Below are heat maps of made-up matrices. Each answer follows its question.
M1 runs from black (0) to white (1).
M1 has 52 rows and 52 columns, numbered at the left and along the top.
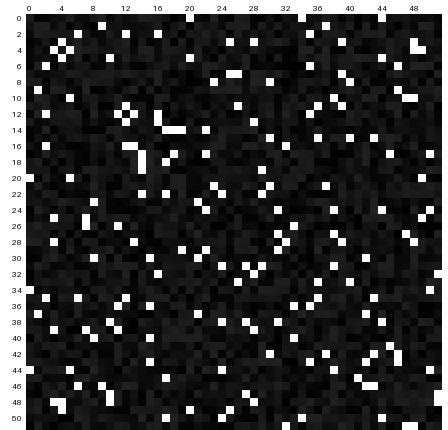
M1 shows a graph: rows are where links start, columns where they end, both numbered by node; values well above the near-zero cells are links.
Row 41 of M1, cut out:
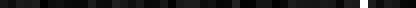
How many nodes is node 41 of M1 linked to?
1
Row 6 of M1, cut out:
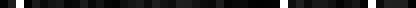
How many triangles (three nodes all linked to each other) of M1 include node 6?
1
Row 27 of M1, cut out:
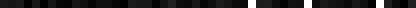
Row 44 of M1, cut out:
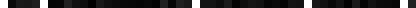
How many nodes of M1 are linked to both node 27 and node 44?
1
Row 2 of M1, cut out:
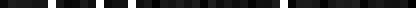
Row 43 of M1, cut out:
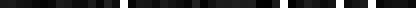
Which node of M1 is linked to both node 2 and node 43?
node 35
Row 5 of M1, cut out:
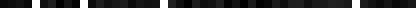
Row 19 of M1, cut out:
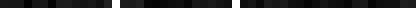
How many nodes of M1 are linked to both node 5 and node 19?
0
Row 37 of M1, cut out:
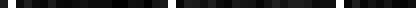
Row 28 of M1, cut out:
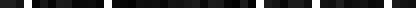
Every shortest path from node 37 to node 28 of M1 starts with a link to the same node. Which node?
node 42
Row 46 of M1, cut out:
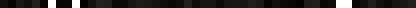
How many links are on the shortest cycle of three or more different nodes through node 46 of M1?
3
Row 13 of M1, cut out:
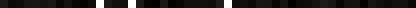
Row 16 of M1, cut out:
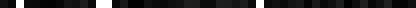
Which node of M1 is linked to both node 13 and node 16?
node 12
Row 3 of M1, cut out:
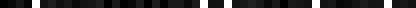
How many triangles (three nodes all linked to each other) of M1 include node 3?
3
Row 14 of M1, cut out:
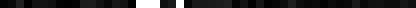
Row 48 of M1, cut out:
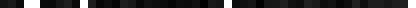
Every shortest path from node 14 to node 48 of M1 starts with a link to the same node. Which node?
node 22
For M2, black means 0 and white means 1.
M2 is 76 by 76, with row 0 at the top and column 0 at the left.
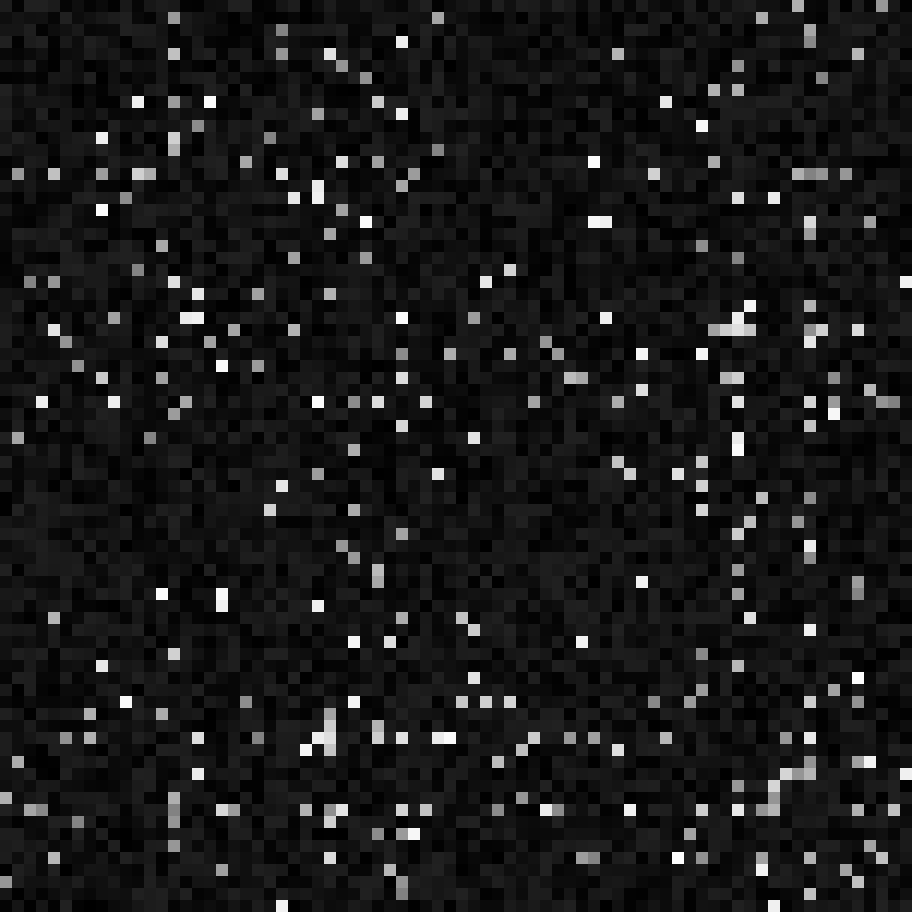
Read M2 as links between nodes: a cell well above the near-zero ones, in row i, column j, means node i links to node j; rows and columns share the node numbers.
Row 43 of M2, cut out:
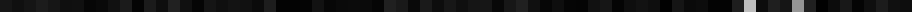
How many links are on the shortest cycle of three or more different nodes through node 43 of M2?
6
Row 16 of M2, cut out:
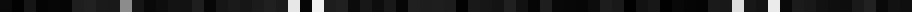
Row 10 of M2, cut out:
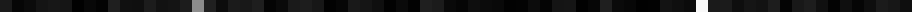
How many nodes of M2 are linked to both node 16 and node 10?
0
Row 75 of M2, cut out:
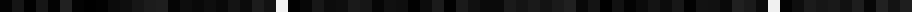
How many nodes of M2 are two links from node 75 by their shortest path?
8
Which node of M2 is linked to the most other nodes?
node 67
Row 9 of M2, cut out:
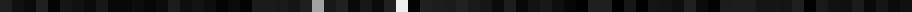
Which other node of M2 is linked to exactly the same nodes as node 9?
node 15
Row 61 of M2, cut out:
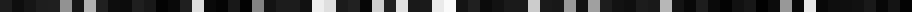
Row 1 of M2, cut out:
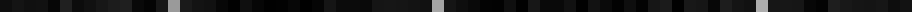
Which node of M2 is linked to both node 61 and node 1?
node 36
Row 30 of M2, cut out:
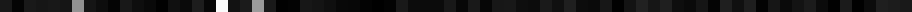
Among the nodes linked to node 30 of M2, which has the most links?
node 18
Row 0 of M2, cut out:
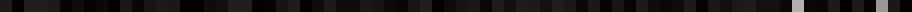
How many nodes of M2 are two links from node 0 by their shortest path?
5
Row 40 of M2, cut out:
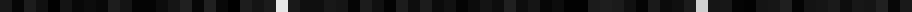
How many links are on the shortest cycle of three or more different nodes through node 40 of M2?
5
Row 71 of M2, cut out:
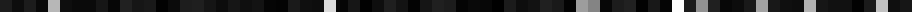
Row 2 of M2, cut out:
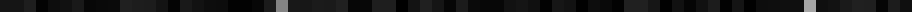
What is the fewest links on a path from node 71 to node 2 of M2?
2
